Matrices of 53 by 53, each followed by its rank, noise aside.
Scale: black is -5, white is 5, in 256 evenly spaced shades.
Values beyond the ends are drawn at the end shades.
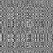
three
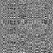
six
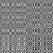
two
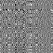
four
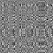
four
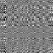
three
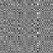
three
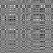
two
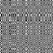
two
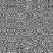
six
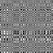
two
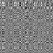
three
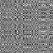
three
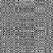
three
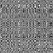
four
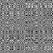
three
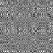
four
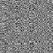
six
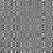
two
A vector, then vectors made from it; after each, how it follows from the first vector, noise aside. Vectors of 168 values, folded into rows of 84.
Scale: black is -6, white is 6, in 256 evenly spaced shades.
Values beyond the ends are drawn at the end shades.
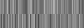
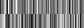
wrapped around, negated, scaled up.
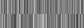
wrapped around.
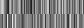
wrapped around, negated, scaled up.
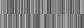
wrapped around.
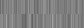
wrapped around, shrunk.
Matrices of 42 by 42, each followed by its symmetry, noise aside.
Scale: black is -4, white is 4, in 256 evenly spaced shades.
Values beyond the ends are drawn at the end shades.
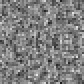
mirrored top to bottom.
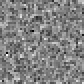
no symmetry.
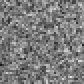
no symmetry.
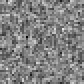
mirrored top to bottom.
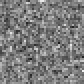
no symmetry.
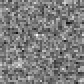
no symmetry.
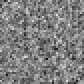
symmetric.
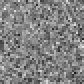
symmetric.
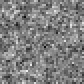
symmetric.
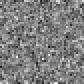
same after a half turn.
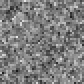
symmetric.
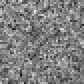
symmetric.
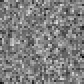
mirrored top to bottom.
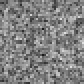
mirrored top to bottom.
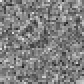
symmetric.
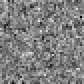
no symmetry.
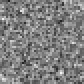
same after a half turn.
